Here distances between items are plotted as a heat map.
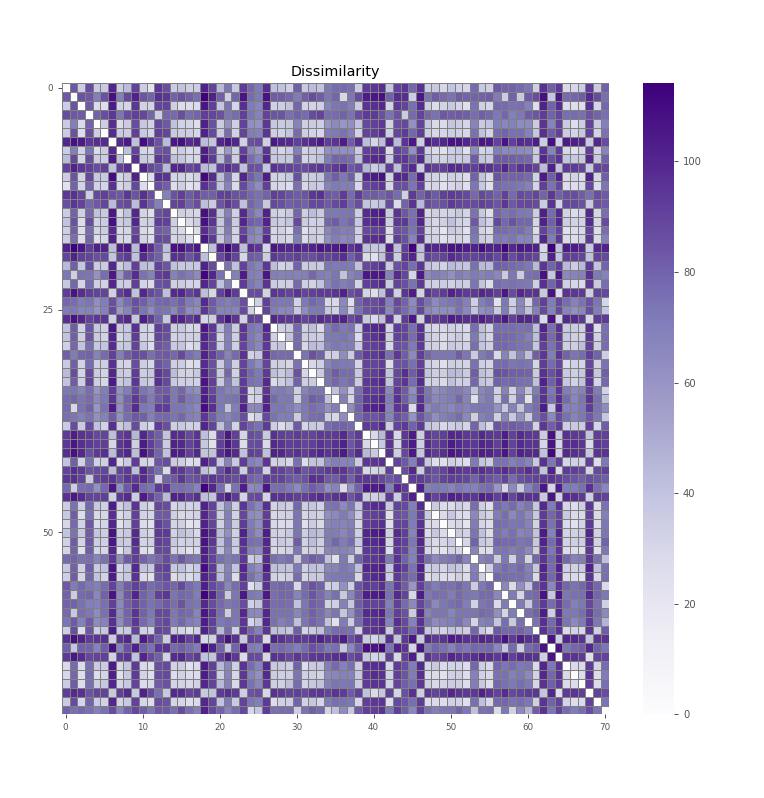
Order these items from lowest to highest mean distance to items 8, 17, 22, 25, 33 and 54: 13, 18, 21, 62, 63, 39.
21, 63, 13, 39, 62, 18
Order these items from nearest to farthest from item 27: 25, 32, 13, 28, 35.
28, 32, 25, 35, 13
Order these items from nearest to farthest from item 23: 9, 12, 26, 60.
26, 9, 12, 60
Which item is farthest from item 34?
18
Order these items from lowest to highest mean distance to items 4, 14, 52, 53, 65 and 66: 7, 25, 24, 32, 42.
7, 42, 32, 25, 24
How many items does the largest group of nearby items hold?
35
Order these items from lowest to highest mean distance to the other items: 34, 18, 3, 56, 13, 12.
34, 56, 13, 3, 12, 18
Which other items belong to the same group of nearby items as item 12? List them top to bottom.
3, 44
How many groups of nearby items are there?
5
